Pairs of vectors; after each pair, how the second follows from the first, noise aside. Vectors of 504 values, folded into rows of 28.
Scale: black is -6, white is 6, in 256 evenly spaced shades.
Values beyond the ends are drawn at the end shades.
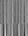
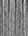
reversed, negated.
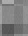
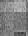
reversed, negated.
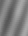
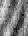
wrapped around, negated, scaled up.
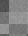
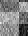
reversed, scaled up.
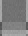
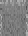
reversed, partly zeroed.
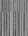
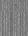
negated, shrunk.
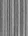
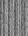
reversed, negated.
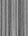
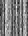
wrapped around, negated, scaled up.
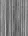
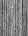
reversed, negated.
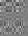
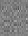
wrapped around, shrunk.
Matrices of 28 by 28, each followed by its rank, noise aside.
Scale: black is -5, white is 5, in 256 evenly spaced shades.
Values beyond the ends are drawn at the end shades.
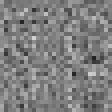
four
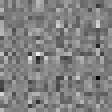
three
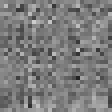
four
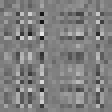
one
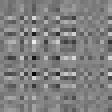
one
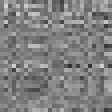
three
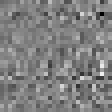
three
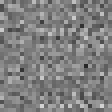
four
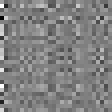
two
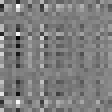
one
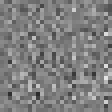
four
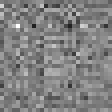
four
